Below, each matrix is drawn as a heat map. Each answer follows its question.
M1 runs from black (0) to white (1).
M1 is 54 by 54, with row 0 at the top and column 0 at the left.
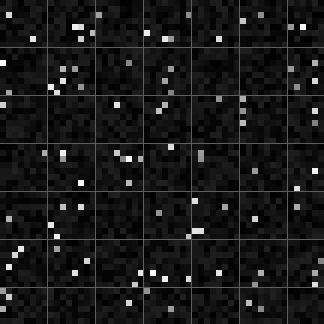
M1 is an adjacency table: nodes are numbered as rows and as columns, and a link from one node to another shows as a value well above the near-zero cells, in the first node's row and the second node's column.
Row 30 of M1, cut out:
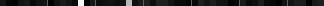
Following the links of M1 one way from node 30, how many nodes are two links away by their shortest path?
3
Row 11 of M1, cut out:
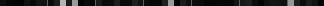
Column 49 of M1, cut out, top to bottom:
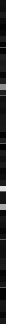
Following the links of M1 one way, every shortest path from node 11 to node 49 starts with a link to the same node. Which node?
node 28
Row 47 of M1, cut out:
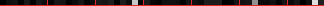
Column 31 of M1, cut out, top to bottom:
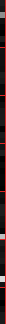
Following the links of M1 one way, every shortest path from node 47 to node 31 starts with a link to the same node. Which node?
node 42
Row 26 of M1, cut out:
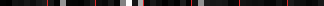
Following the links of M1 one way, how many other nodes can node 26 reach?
9
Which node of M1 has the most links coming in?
node 52
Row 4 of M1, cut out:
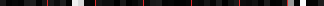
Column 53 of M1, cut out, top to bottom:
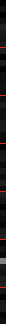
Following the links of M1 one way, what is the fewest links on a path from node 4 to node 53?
7
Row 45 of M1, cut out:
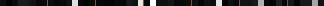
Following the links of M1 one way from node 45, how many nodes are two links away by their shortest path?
8
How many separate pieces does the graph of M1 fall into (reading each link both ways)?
2
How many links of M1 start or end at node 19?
2
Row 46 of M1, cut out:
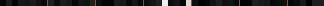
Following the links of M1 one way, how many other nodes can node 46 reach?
4
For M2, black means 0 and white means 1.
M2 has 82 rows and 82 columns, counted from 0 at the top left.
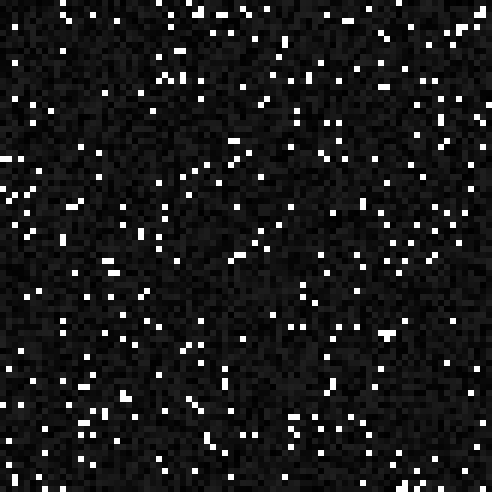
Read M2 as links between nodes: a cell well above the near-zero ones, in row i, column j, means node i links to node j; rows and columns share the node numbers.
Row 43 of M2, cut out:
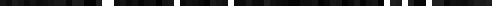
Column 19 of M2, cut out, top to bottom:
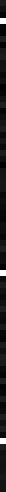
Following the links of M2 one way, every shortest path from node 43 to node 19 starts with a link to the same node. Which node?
node 67
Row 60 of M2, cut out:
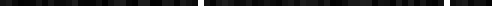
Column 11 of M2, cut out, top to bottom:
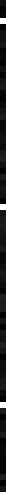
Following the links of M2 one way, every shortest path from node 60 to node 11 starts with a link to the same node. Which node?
node 33
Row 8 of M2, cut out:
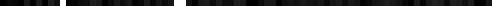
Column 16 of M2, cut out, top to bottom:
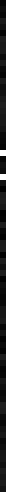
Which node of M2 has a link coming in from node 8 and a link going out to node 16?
node 29
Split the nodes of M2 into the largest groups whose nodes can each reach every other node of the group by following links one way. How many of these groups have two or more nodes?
1
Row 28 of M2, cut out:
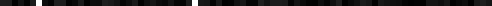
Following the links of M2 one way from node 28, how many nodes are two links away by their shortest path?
6
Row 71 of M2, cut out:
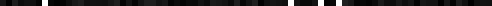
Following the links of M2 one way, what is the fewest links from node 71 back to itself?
2
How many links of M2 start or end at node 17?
9
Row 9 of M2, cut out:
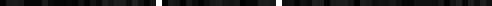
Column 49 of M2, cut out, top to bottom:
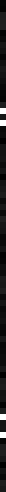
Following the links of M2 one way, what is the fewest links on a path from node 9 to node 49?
5
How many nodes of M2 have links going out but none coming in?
1
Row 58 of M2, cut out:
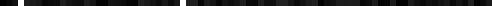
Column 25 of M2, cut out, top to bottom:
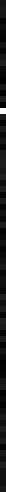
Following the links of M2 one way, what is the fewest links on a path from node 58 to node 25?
7
